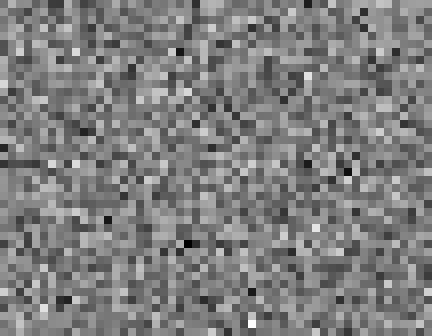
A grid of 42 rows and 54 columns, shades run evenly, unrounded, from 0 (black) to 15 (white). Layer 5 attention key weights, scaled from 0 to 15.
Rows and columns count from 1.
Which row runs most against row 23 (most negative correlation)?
22
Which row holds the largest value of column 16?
37
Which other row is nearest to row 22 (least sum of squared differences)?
15
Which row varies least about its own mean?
33
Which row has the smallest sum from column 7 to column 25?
6
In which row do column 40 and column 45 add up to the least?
27
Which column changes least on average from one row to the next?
18
